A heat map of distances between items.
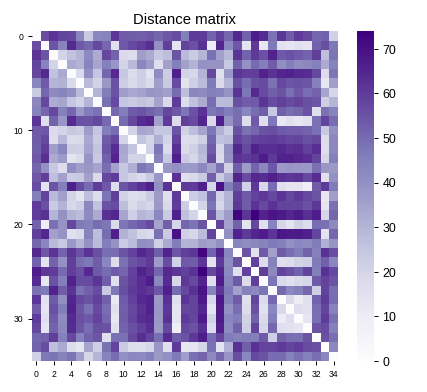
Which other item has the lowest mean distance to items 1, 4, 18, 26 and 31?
20
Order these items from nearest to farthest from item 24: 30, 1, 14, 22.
1, 30, 14, 22
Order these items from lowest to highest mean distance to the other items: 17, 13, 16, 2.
17, 2, 13, 16
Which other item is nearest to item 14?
3
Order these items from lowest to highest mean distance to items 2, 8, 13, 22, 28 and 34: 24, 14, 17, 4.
14, 17, 4, 24
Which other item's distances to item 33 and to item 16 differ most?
21
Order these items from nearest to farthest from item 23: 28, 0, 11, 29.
29, 28, 11, 0
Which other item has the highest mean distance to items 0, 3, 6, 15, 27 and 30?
25
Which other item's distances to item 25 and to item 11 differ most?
19
